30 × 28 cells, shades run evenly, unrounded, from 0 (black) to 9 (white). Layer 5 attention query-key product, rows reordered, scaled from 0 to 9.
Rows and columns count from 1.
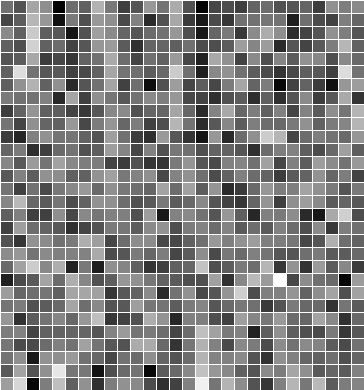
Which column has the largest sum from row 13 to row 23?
21
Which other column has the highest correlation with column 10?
17
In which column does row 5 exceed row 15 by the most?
18
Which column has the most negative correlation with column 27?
22
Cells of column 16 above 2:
22
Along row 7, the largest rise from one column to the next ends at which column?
27
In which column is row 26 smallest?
20
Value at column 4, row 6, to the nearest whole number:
3
